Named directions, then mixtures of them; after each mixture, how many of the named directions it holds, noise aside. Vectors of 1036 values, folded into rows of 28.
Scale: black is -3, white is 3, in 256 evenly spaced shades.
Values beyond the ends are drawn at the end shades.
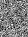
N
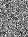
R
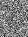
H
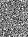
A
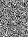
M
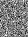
two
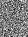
two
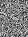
two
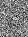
four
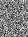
four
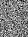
four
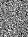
four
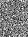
one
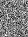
two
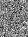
four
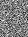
three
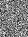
three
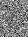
one
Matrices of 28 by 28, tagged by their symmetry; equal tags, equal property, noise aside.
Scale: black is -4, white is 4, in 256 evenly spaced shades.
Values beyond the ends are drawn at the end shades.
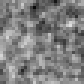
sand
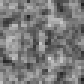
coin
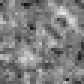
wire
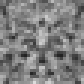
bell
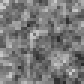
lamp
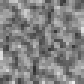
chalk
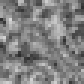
sand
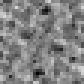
chalk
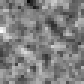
sand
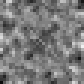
chalk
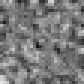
wire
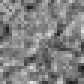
lamp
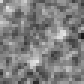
lamp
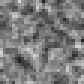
wire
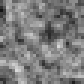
wire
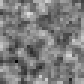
wire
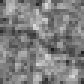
chalk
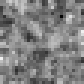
sand
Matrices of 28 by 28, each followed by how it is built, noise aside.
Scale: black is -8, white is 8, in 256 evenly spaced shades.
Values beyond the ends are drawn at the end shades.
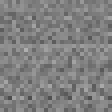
repeating columns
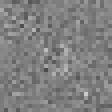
block diagonal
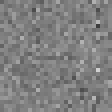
uneven columns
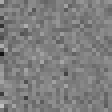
uneven columns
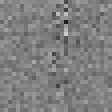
uneven columns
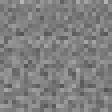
repeating columns
